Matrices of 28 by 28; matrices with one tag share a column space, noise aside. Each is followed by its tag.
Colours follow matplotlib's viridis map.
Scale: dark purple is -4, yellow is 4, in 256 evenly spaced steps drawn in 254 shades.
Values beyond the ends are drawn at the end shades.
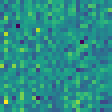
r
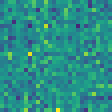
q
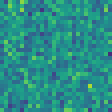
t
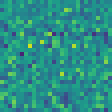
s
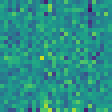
t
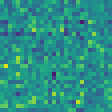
s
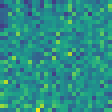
t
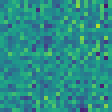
q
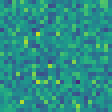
s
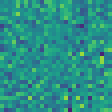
q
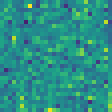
q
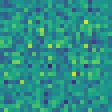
s
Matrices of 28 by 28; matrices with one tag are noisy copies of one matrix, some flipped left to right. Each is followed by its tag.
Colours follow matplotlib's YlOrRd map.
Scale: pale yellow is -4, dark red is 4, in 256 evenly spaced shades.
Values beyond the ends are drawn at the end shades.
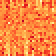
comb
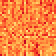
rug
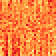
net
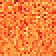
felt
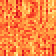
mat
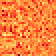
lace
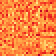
lace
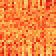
comb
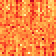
mat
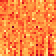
net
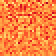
felt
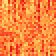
mat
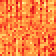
mat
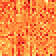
rug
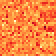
lace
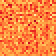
felt
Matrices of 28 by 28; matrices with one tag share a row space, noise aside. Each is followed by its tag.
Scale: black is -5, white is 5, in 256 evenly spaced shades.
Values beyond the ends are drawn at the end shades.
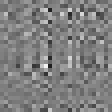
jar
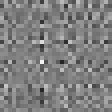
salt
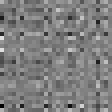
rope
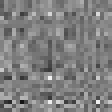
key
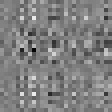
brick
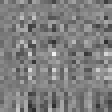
brick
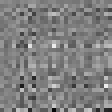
brick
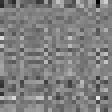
rope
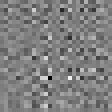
jar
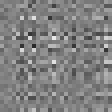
brick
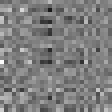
key
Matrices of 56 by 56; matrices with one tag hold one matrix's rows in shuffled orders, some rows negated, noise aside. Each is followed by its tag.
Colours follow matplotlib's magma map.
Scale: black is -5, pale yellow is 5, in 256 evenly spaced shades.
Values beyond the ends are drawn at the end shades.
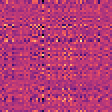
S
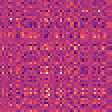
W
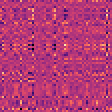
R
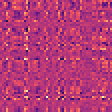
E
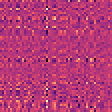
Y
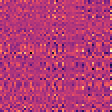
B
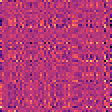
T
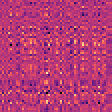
W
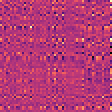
B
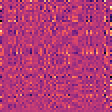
T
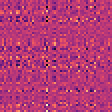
Y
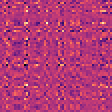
E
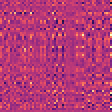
B
